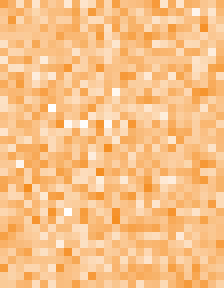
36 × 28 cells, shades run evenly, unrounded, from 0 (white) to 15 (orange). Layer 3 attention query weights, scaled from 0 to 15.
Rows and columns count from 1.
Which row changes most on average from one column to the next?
16
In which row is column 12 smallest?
20
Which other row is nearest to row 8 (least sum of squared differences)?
17
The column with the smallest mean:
14
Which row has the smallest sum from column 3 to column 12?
1
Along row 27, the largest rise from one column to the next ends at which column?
7
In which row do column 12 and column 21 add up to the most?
2
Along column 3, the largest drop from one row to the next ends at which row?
21
